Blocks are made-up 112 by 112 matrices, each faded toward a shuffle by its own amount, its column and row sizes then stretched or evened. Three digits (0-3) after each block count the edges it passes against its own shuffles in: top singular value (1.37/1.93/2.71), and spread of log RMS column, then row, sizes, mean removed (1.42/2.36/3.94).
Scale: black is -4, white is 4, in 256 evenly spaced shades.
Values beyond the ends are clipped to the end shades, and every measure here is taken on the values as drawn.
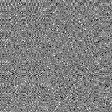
3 0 1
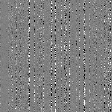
2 3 0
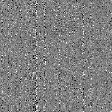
2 2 0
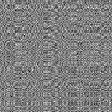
3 0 1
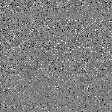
0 1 2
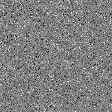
1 0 1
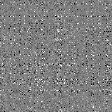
0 2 2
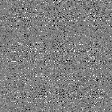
2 1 2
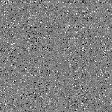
2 1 1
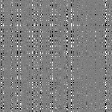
3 3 2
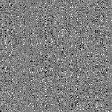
2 2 1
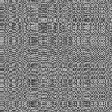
3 2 2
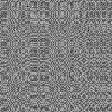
3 0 1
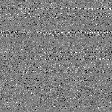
2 0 2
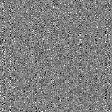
2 2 0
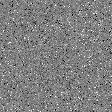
0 0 0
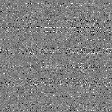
2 1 2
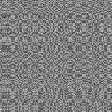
3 0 1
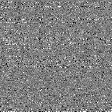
1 0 2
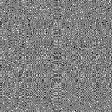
3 1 1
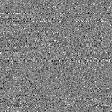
2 0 2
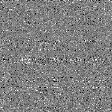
1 1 2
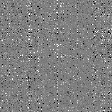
2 2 1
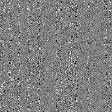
0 2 1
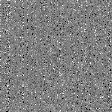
0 2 0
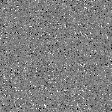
0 1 1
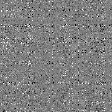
0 2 2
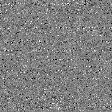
0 0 2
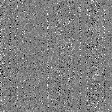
0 2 0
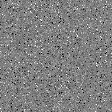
0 1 0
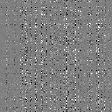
1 3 2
